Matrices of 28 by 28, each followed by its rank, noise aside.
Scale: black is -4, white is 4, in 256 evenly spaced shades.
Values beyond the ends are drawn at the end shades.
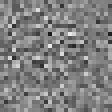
five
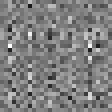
four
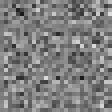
five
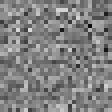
five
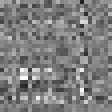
four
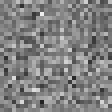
seven
